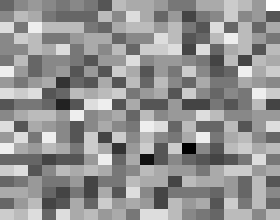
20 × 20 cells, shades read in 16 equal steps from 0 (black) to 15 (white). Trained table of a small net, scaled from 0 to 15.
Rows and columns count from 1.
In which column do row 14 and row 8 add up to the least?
14
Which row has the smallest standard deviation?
11
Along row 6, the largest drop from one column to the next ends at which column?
18
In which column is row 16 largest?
2
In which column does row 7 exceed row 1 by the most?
1
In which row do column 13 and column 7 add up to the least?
17
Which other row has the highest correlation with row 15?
10
